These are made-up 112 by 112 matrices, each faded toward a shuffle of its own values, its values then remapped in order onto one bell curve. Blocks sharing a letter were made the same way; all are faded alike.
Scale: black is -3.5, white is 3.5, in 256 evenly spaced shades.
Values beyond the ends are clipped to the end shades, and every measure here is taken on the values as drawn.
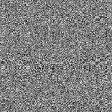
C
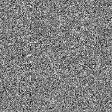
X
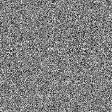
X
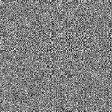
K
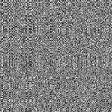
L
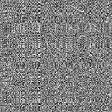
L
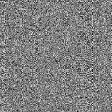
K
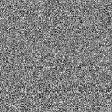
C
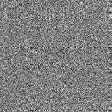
C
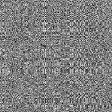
L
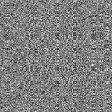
L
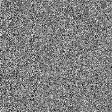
X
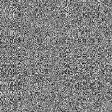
K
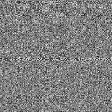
C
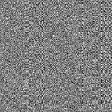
L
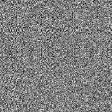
K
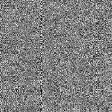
K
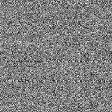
C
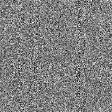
X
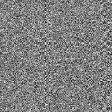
K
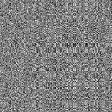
L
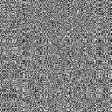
L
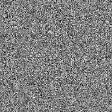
X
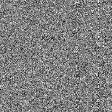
X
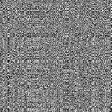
L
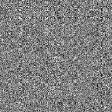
K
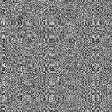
L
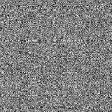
C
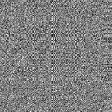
L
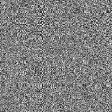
K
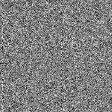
X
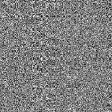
K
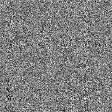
X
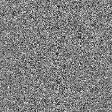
X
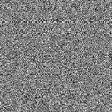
C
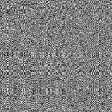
L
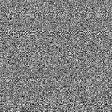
C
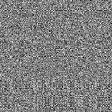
C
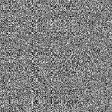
K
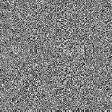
K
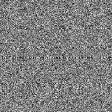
C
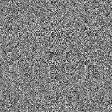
K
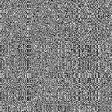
L
